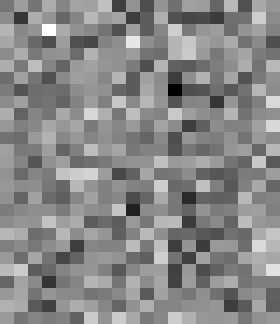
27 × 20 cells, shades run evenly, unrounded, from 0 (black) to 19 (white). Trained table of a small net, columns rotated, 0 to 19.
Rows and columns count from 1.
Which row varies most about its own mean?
2
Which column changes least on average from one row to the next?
8
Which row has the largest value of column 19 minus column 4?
26
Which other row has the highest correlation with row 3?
19
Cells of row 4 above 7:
16
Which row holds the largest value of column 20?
23
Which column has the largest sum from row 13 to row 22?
12
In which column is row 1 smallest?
9
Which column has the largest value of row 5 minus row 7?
13
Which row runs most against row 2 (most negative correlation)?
4
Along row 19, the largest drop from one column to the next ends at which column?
14
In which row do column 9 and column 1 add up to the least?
1
